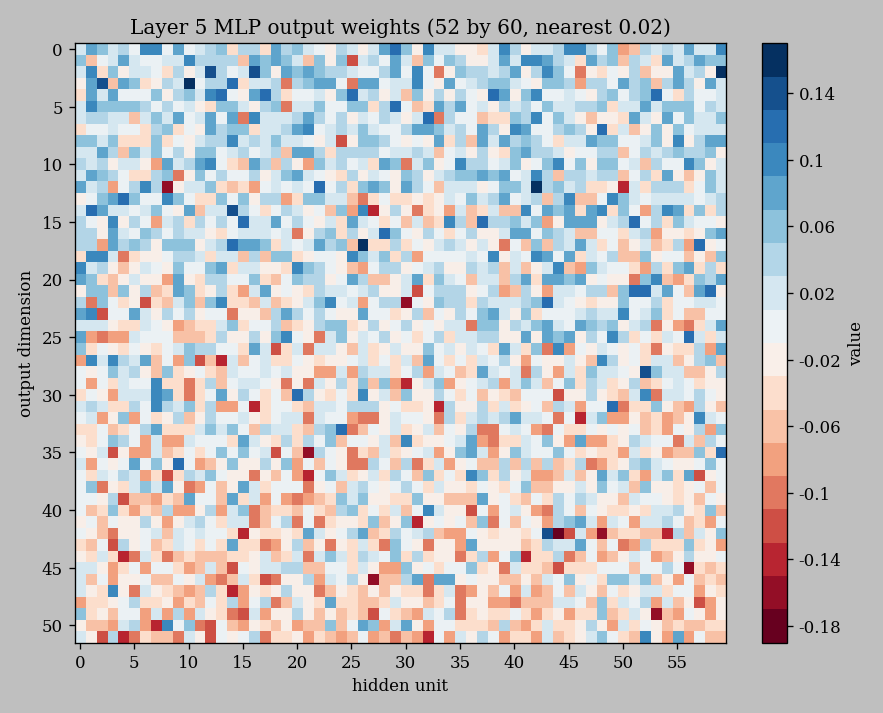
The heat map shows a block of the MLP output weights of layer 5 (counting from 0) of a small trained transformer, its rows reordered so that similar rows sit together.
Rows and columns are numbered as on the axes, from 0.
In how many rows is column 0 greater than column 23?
28
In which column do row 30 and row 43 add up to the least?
3
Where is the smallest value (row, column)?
42, 44
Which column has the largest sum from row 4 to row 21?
1
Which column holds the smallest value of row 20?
51
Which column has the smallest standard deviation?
0
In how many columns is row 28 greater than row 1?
15
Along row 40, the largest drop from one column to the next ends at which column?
16
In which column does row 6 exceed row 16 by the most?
20
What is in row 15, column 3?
0.1
